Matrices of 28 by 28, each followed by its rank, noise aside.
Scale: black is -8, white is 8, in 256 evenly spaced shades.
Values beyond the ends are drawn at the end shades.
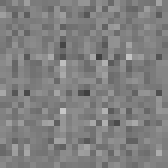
three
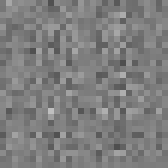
three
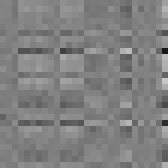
one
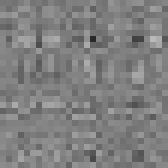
three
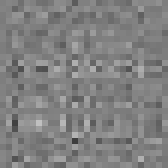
three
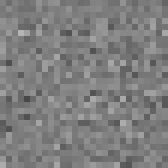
six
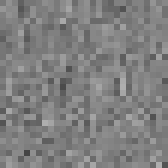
six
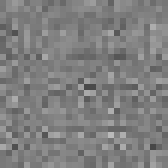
four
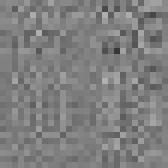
three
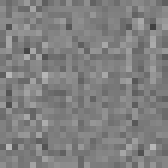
six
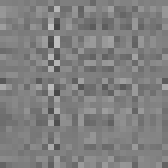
two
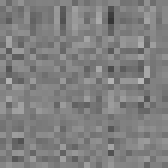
three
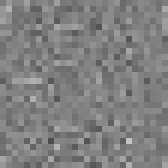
six
